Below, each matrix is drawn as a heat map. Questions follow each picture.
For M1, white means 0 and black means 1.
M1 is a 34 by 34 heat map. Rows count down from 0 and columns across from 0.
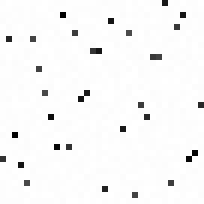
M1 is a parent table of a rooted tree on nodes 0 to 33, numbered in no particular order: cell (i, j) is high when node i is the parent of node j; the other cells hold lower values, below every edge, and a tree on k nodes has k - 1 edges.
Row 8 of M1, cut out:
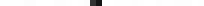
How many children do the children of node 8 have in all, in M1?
3
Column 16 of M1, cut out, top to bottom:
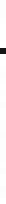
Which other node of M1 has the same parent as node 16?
15
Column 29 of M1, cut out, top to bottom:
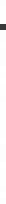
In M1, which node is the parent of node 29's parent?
30
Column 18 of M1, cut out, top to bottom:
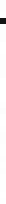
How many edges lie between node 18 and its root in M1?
7
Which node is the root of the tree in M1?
19
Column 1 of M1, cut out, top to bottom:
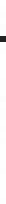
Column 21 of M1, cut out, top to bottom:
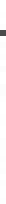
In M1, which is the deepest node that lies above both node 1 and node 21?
6
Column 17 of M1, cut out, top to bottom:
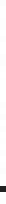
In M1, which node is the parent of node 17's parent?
26
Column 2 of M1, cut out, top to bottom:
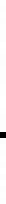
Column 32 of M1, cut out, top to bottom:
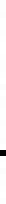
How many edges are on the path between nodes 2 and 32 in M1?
2
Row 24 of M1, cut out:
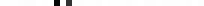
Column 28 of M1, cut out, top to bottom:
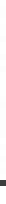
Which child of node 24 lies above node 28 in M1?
9
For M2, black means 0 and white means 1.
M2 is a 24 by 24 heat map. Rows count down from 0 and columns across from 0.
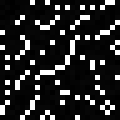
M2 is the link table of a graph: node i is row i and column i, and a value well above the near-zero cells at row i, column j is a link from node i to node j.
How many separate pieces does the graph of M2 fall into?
2
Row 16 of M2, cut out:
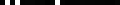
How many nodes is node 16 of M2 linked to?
3
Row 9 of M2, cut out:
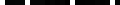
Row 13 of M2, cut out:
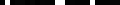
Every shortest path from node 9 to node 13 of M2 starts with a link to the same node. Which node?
node 0
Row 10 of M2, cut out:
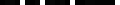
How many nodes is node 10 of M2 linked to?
4
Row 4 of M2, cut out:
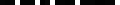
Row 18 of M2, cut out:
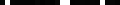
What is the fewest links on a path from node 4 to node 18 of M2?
4
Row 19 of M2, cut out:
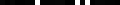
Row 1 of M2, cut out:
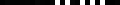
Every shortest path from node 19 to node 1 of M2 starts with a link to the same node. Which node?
node 17
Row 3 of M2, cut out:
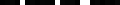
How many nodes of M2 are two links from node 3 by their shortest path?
7
